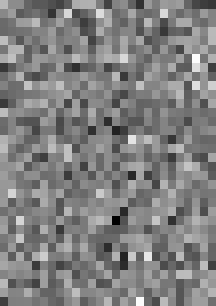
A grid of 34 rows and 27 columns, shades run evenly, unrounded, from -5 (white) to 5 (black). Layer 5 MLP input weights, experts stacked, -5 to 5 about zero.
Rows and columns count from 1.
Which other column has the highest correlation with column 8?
5
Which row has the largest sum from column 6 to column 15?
8
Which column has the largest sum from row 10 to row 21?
15
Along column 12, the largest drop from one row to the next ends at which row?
16
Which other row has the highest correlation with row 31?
21
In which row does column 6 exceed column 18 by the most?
34
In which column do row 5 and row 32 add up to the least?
1
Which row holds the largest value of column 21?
4
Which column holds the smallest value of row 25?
3
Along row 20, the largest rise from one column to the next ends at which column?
19
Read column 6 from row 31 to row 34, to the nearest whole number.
-1 -1 1 0
